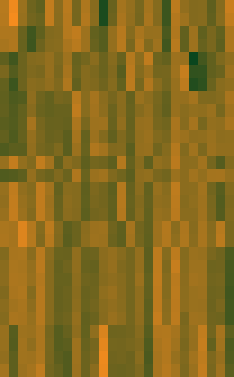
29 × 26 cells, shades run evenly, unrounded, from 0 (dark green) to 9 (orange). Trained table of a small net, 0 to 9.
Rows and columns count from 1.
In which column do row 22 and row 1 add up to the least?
12
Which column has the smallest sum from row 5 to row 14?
2
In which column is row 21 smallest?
26
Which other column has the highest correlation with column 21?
15
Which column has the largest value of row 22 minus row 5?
22
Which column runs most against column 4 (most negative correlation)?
8
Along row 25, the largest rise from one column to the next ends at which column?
18
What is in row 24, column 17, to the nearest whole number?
3
